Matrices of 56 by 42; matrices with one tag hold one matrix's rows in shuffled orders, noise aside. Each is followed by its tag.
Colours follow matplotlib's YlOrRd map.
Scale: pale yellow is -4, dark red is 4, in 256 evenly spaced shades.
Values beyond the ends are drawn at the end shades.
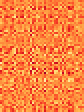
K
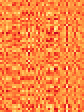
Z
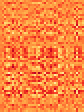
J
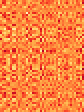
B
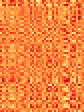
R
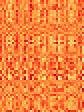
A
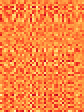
K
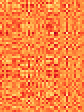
Z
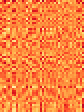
B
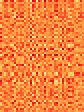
K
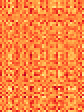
A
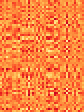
Z
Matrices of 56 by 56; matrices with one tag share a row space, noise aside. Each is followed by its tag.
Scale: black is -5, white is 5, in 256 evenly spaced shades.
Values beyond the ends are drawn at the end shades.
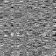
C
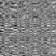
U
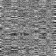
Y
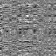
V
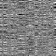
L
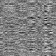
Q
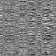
Q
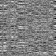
L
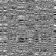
L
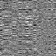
V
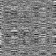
Y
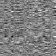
C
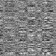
Q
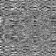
U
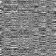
Y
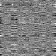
Y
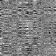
V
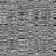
L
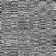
Y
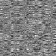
C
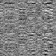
Q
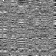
L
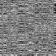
L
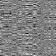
V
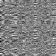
U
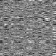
C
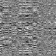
V
